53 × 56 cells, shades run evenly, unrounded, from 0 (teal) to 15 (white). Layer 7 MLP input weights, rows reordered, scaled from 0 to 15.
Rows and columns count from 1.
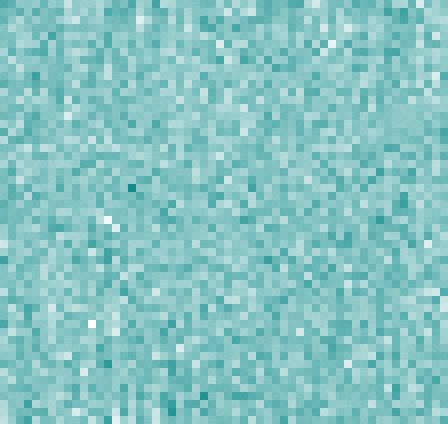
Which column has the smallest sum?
50
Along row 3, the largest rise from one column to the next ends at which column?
18
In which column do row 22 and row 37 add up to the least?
48
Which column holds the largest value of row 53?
15
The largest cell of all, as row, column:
41, 12
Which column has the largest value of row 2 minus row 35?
29
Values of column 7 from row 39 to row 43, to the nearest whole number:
12 10 10 9 10
